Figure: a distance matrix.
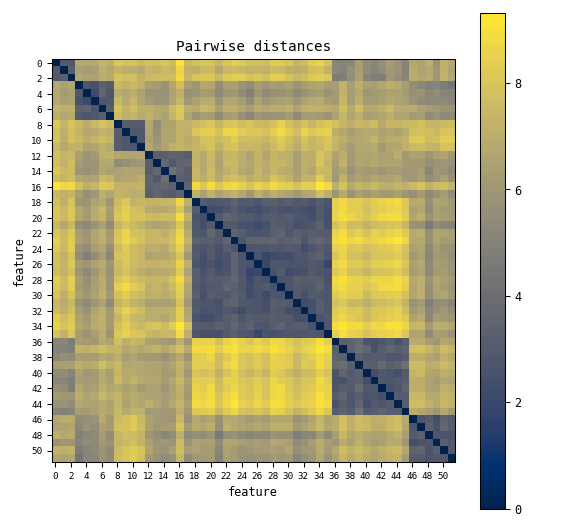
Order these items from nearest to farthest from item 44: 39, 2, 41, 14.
41, 39, 2, 14
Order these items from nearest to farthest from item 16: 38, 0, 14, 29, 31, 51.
14, 38, 51, 31, 29, 0
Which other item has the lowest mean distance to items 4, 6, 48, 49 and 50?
51
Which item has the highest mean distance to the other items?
16
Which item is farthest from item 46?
10
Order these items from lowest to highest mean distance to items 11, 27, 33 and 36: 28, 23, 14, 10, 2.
28, 23, 10, 14, 2
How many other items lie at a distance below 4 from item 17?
5
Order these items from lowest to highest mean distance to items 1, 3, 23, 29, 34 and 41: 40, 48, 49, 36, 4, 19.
19, 4, 48, 49, 40, 36
